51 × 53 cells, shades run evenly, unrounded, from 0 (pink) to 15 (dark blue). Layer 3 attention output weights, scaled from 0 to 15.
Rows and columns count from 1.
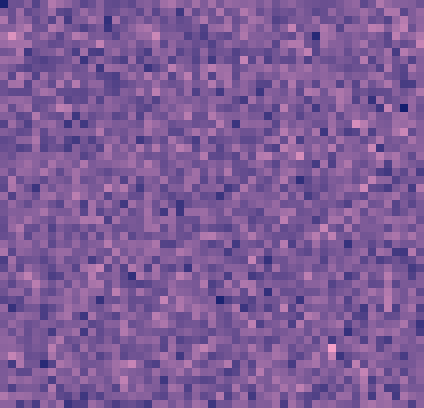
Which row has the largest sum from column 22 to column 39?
8
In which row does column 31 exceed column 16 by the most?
39
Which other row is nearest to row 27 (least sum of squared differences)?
22
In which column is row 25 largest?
28
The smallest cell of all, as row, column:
44, 42
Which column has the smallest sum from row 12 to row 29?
36
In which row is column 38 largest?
23
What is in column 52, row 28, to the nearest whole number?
6
